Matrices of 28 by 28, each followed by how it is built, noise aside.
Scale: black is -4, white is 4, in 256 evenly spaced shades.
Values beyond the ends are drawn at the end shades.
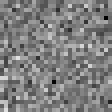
noise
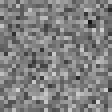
noise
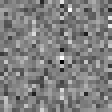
uneven columns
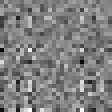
low rank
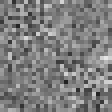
block diagonal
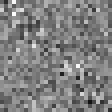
banded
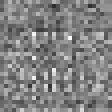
blocks
